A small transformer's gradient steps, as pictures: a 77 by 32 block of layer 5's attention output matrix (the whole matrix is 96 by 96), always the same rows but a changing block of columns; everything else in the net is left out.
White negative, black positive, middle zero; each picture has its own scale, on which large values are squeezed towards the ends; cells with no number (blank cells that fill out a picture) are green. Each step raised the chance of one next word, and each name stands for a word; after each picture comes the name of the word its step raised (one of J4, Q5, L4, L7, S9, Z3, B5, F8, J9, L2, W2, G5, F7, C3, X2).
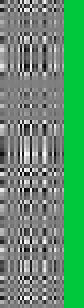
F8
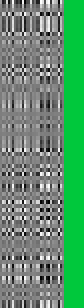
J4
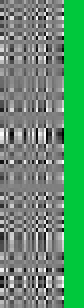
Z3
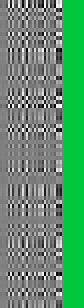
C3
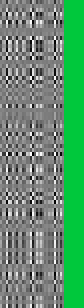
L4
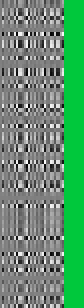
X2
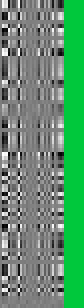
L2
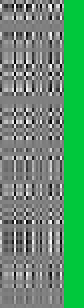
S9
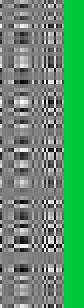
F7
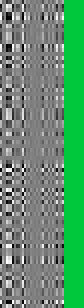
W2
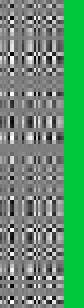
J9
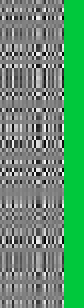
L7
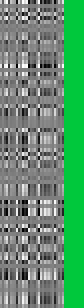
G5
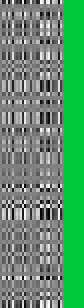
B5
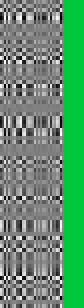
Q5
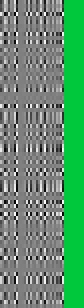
J4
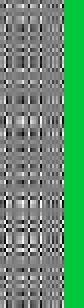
F7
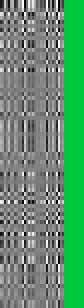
J4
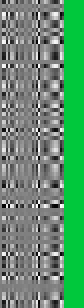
B5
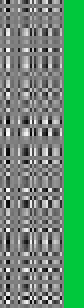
F8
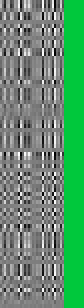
L2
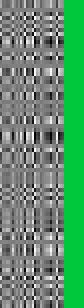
X2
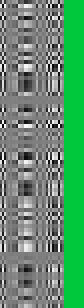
S9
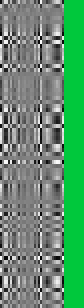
Z3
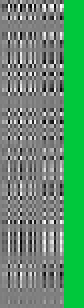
S9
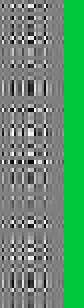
Z3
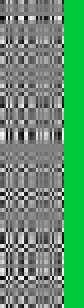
W2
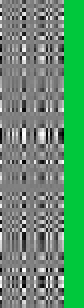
Z3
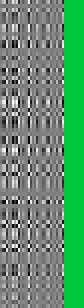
F7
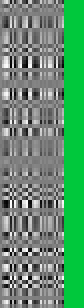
G5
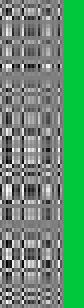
F8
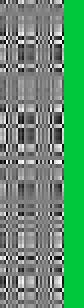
Z3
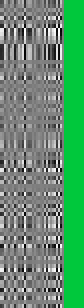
L2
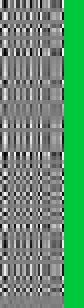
L2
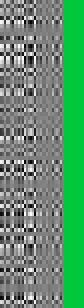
J9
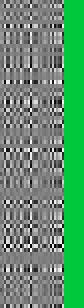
F7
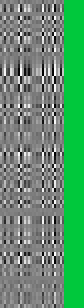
X2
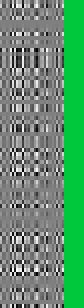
C3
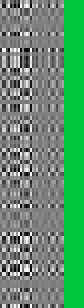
C3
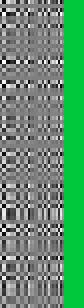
Q5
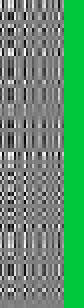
L2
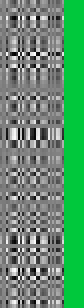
L7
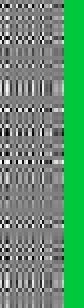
Z3
